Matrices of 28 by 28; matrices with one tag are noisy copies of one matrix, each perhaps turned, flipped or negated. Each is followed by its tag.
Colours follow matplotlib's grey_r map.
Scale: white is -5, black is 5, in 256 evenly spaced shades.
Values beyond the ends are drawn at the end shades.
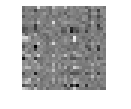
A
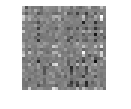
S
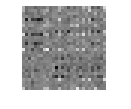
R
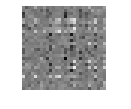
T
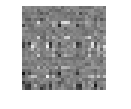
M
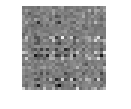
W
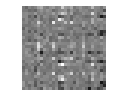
M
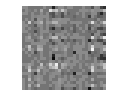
A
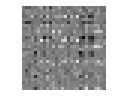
T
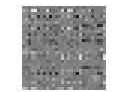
S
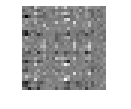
M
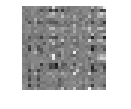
A
